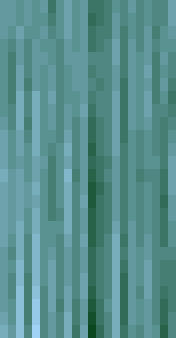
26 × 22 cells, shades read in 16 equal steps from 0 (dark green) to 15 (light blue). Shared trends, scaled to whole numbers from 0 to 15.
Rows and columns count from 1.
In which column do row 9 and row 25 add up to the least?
12
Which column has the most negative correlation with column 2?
13
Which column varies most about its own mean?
5
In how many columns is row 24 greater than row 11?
8
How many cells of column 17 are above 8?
16
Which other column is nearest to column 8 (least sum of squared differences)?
4
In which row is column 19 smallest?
14
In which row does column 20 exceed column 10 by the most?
26
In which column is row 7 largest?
3
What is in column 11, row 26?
10
